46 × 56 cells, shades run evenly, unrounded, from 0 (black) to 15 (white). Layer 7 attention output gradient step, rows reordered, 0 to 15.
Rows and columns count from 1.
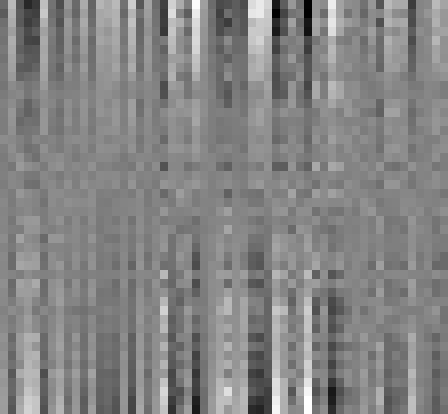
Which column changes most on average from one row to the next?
29
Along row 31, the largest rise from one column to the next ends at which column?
35
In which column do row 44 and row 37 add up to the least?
42
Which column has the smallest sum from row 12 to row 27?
39
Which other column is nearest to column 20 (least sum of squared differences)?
27
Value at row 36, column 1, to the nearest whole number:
8
